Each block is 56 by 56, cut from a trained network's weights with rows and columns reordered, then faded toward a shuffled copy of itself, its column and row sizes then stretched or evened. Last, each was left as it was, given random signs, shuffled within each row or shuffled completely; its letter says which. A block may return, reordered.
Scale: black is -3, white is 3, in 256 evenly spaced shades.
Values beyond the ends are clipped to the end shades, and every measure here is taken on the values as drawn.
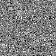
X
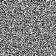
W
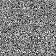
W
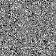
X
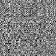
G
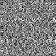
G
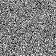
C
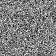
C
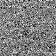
W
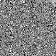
X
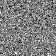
W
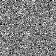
W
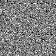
W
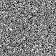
W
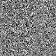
X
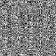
G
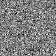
W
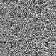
G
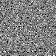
W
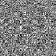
G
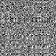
G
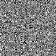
X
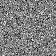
C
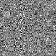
G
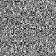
G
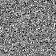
W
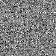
W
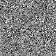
X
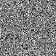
X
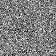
W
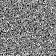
C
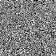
W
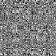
G
